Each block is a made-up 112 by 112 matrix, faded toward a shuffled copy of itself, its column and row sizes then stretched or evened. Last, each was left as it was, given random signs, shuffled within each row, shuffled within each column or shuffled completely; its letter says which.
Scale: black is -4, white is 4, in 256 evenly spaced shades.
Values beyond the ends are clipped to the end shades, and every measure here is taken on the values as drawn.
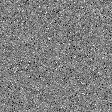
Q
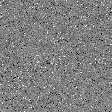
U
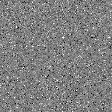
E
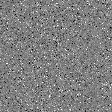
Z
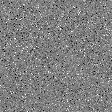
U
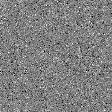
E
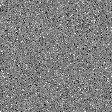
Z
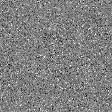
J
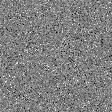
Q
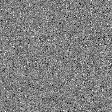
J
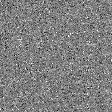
Z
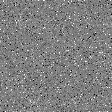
U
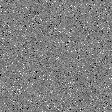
U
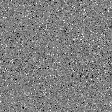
U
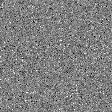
U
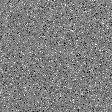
Q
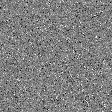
Q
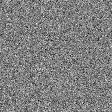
U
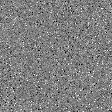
J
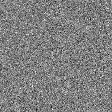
Z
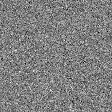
Z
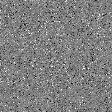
J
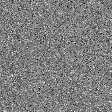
J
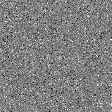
Z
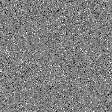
E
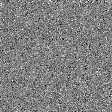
J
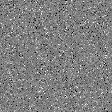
E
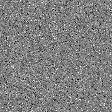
J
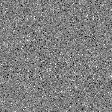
E
